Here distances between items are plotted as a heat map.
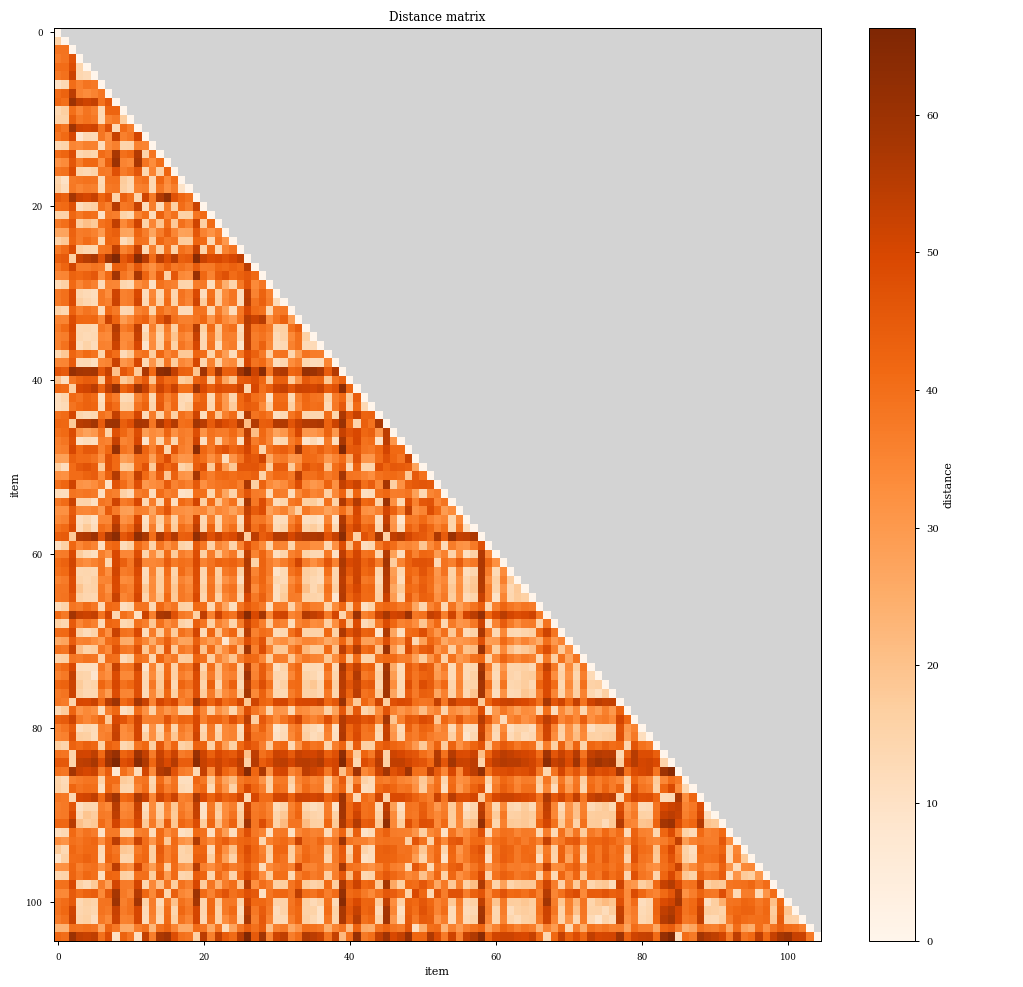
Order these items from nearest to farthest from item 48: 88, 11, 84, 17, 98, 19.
17, 98, 88, 84, 11, 19
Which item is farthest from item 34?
39
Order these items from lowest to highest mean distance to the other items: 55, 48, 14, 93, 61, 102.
102, 14, 55, 93, 61, 48
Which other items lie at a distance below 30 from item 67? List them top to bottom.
8, 11, 19, 39, 85, 104
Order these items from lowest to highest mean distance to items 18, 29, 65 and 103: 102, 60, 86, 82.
86, 82, 60, 102
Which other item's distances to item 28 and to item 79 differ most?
99
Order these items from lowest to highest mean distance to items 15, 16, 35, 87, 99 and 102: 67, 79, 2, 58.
79, 2, 67, 58
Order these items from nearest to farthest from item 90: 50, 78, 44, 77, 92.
44, 78, 92, 50, 77
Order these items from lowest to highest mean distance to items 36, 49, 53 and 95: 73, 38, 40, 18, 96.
18, 40, 38, 73, 96
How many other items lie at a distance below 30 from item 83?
8
